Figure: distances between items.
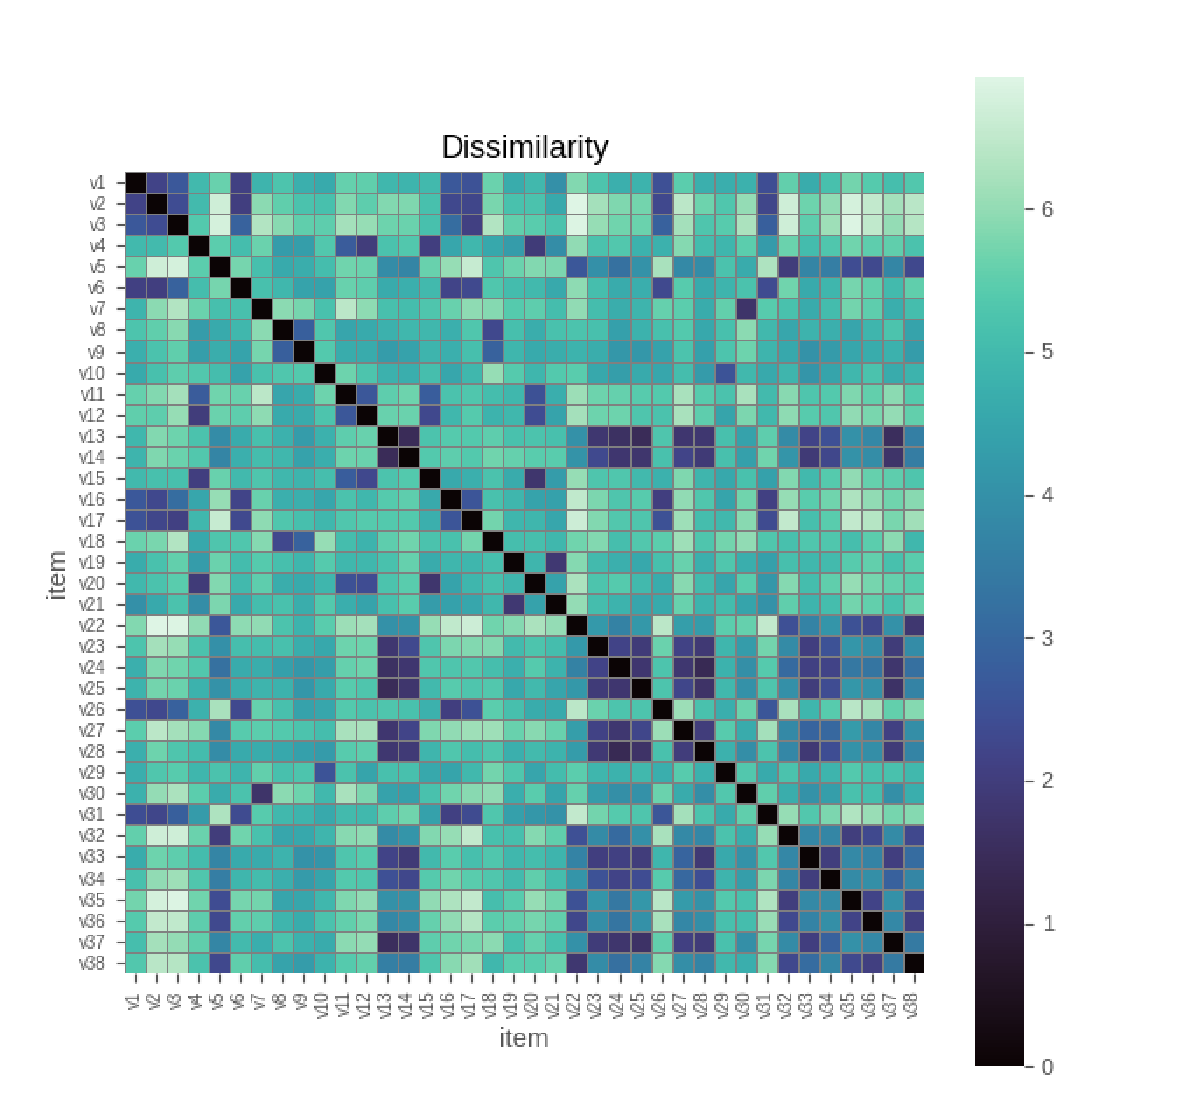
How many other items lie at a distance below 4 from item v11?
4
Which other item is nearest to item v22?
v38
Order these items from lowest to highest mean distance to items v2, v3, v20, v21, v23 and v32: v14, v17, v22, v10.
v17, v14, v10, v22
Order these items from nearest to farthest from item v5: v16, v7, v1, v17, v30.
v30, v7, v1, v16, v17
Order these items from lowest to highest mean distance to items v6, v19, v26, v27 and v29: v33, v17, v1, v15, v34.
v1, v17, v33, v34, v15
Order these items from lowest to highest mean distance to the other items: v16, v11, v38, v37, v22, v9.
v37, v38, v9, v16, v22, v11
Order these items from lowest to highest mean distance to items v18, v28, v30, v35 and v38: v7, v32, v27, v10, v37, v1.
v32, v37, v27, v7, v10, v1
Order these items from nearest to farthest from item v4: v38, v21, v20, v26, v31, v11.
v20, v11, v21, v31, v26, v38
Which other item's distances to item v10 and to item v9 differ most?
v18
